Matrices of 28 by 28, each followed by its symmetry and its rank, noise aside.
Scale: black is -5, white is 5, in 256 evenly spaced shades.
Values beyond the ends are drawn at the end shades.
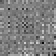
symmetric, rank three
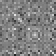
symmetric, rank three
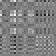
symmetric, rank one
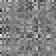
no symmetry, rank three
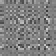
symmetric, rank two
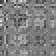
symmetric, rank two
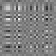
symmetric, rank one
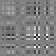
symmetric, rank one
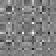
symmetric, rank two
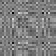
symmetric, rank two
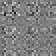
no symmetry, rank three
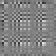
symmetric, rank one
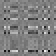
no symmetry, rank one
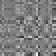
no symmetry, rank two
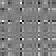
symmetric, rank one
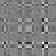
symmetric, rank one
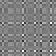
symmetric, rank one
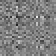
no symmetry, rank three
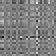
antisymmetric, rank two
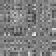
symmetric, rank three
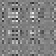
no symmetry, rank two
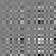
symmetric, rank one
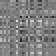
antisymmetric, rank two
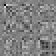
symmetric, rank three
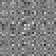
symmetric, rank two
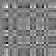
symmetric, rank one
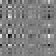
no symmetry, rank one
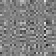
no symmetry, rank three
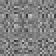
no symmetry, rank three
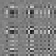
symmetric, rank one
